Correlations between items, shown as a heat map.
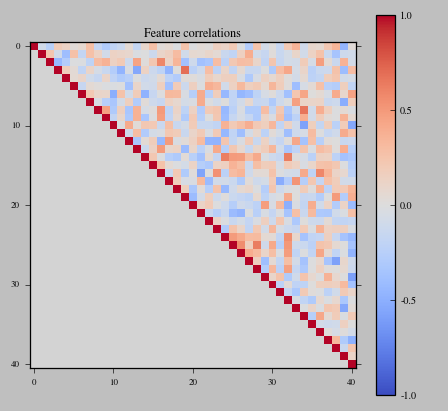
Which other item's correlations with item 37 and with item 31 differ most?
17
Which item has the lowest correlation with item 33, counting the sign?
39
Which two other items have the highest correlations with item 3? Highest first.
19, 32
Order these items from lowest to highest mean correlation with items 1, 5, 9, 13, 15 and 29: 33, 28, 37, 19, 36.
19, 33, 28, 37, 36
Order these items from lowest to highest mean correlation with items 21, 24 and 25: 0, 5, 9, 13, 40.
9, 40, 13, 5, 0
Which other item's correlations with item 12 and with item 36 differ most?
16
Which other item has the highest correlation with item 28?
25
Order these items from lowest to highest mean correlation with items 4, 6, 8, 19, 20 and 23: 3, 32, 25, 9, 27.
27, 32, 25, 3, 9
